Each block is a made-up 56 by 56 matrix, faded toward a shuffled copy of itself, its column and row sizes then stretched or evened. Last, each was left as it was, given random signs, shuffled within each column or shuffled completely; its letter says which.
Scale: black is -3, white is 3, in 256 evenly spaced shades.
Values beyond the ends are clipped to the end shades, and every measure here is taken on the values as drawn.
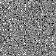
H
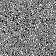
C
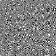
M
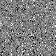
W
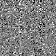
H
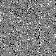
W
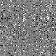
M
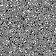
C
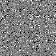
H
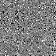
H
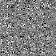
H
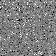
C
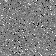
C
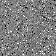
W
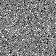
C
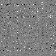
H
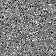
C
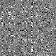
M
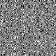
M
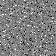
C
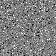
C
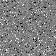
C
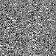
H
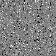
W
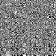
M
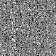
W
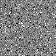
H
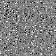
H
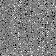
W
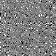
M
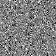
W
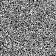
C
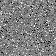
C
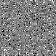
M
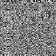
M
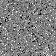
C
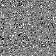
H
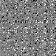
M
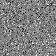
C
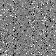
W
